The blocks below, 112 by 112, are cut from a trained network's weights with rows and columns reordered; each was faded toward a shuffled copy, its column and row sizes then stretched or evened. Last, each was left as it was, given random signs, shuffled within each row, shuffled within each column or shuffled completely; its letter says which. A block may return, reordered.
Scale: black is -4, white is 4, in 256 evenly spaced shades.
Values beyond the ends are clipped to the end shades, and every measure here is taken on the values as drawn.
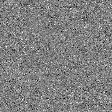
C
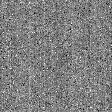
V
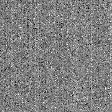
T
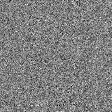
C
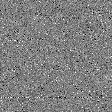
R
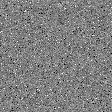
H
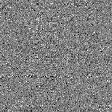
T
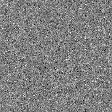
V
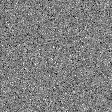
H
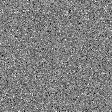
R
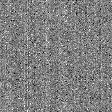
T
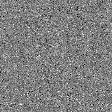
C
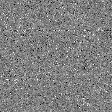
C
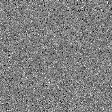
C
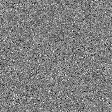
R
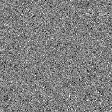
T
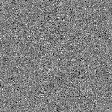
T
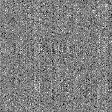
T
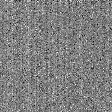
T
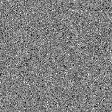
T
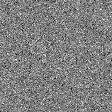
R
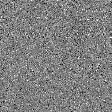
T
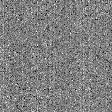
T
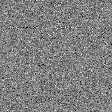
C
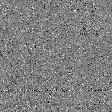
R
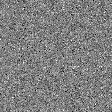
V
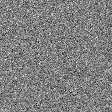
V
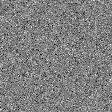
R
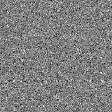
T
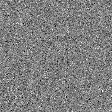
V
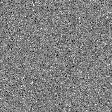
V
